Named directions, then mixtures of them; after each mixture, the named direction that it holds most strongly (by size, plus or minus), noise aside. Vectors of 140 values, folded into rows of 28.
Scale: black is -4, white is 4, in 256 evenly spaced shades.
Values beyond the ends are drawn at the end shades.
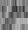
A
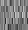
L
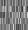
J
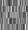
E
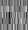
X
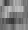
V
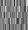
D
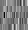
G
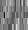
G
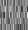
J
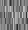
L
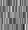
E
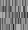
J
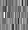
G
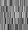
L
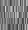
L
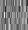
D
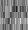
A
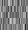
E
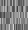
J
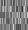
J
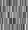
E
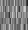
D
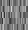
E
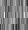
G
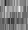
V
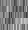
A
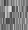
J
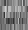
V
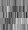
A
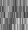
A
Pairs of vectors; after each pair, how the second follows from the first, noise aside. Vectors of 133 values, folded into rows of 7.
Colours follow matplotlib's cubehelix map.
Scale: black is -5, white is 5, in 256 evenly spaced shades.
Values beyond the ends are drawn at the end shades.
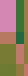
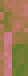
reversed, negated, shrunk.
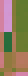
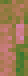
reversed, negated, shrunk.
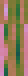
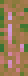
reversed, negated, partly zeroed.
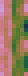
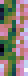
reversed, scaled up.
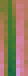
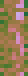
wrapped around, negated, partly zeroed.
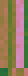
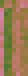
reversed, negated, shrunk.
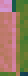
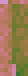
reversed, negated, shrunk.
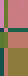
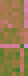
reversed, negated, shrunk.
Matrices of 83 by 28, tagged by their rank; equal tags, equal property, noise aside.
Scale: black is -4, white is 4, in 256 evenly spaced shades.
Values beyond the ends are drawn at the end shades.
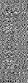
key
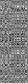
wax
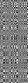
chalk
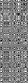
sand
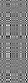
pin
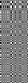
pin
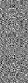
key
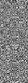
key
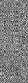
key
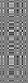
pin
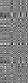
chalk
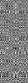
wax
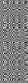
chalk
